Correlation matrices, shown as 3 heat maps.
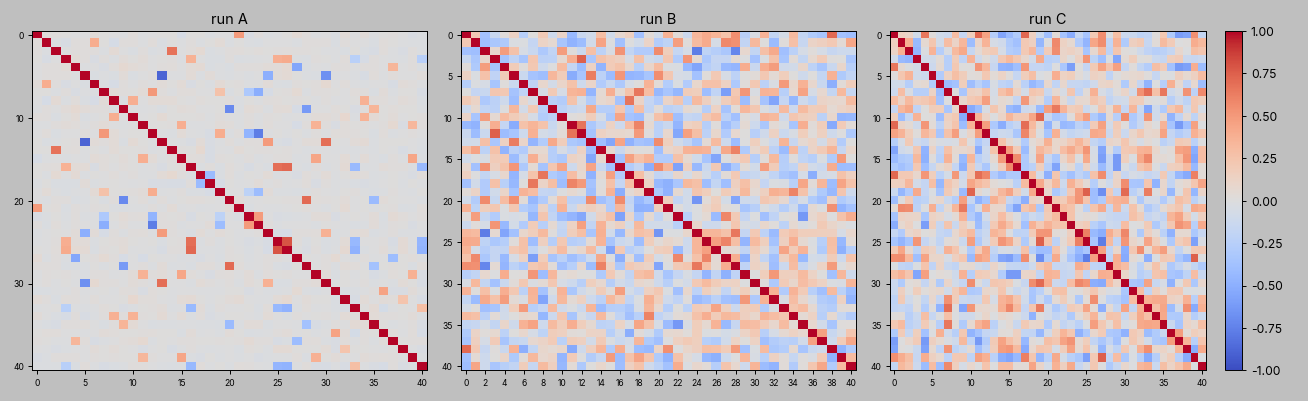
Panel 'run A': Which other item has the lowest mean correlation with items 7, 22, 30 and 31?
5
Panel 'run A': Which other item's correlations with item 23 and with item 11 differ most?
12
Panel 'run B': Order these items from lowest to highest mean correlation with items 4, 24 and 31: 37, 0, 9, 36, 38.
37, 36, 9, 38, 0
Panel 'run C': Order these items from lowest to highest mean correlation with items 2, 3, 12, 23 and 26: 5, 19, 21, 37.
19, 37, 5, 21
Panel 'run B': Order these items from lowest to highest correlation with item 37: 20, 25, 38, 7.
20, 25, 38, 7
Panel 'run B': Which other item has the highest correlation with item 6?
33
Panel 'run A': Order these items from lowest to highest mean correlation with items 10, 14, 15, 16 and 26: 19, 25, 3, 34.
19, 34, 3, 25
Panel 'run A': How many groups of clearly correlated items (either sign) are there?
13
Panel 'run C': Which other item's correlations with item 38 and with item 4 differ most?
0
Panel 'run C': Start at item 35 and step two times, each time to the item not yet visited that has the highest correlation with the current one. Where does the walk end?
33
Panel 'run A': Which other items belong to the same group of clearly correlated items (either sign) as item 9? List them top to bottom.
20, 28, 35
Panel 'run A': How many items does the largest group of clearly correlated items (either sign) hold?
6
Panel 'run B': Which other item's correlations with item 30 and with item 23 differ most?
3
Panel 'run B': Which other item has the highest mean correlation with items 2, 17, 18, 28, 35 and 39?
7
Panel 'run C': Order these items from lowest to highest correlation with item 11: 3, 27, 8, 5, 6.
6, 3, 5, 8, 27
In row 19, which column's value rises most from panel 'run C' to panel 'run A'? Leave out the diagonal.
27
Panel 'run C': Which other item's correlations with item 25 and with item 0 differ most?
27
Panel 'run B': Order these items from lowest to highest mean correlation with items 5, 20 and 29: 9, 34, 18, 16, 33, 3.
18, 3, 34, 33, 9, 16
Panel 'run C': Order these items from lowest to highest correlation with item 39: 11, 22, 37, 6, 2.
37, 22, 6, 2, 11
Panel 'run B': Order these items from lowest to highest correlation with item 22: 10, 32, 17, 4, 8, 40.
10, 32, 4, 17, 8, 40
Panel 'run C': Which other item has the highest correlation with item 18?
30
